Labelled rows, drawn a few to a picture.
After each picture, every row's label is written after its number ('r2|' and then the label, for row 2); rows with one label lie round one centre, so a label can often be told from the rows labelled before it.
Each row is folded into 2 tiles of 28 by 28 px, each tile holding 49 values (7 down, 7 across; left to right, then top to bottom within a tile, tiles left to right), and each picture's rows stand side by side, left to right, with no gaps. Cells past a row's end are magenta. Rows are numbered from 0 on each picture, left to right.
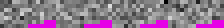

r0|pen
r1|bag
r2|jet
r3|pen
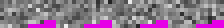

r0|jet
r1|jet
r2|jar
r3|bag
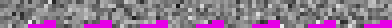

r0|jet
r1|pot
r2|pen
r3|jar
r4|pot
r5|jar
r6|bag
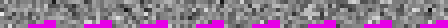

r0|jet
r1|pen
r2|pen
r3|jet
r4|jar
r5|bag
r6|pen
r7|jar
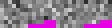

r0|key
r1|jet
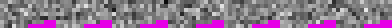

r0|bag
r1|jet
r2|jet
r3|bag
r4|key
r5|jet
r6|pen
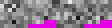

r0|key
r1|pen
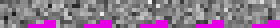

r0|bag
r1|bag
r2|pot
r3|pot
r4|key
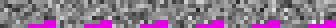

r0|pen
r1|key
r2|jet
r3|jar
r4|jar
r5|pen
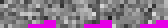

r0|bag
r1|pot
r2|jar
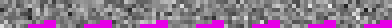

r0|jet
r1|bag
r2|pen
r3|key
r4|jar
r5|key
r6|jar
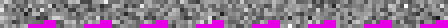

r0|key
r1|pen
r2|bag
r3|pen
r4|jar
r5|jet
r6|bag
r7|key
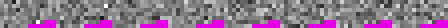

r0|jar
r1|key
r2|key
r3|jar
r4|key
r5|jar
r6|jet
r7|jar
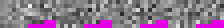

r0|pot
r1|jet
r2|jar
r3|jet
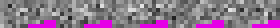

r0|jar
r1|pot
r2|pot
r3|bag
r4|pen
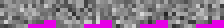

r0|pot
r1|pen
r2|pot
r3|pot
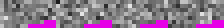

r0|key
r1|bag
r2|pot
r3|pen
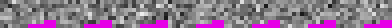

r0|pen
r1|pot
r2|pot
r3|bag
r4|jar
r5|jet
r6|pot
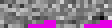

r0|bag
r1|key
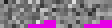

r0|jar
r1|jar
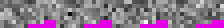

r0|pen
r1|bag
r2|pen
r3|bag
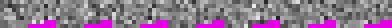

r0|pen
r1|pot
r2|jar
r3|jar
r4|pot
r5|pen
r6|jet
